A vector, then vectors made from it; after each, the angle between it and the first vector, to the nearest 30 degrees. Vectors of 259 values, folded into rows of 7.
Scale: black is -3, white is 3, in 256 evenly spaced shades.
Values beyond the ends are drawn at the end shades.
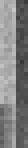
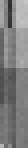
120 degrees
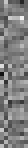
90 degrees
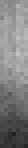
90 degrees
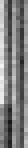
60 degrees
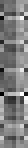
120 degrees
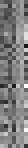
120 degrees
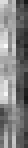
30 degrees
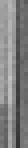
30 degrees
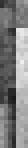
150 degrees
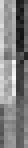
30 degrees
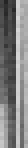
150 degrees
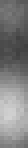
90 degrees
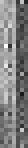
30 degrees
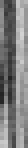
150 degrees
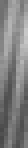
90 degrees
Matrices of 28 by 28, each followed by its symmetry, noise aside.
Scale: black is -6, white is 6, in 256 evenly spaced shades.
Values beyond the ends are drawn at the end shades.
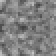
mirrored top to bottom.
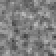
antisymmetric.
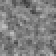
antisymmetric.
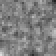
antisymmetric.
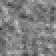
antisymmetric.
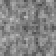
mirrored top to bottom.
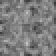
mirrored top to bottom.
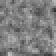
antisymmetric.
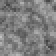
symmetric across the other diagonal.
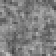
antisymmetric.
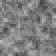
antisymmetric.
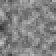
mirrored top to bottom.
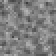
same after a half turn.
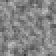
same after a half turn.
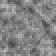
symmetric across the other diagonal.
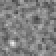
symmetric across the other diagonal.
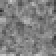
antisymmetric.
